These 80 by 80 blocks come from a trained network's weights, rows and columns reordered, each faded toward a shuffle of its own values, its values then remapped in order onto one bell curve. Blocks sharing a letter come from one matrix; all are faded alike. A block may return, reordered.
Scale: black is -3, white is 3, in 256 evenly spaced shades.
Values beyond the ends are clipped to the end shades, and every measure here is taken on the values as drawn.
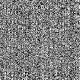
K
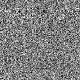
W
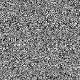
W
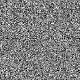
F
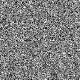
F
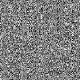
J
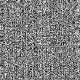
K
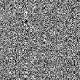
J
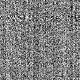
K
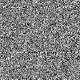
W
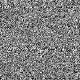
F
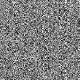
J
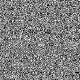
F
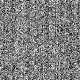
K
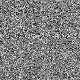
F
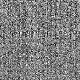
K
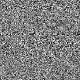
W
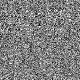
W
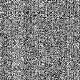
K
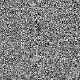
J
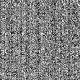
K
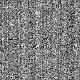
K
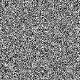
J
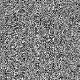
J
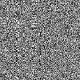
J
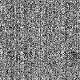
K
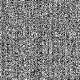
K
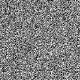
J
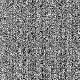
K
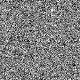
W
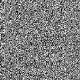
J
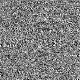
W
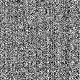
K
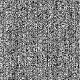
K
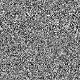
W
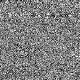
W
